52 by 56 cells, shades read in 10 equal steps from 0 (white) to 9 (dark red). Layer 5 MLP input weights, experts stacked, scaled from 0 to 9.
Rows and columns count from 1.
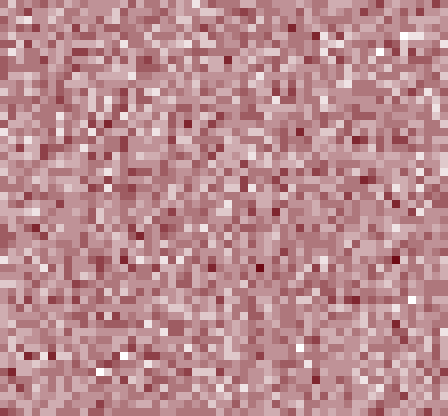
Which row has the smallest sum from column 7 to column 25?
6
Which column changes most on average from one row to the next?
27
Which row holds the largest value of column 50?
33
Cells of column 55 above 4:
25
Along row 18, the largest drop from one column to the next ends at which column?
23
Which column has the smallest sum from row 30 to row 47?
29
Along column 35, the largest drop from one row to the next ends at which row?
13
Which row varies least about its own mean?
28
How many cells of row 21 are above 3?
37
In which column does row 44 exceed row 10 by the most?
17
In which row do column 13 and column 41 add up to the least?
47
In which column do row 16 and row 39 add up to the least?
43
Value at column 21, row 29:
7
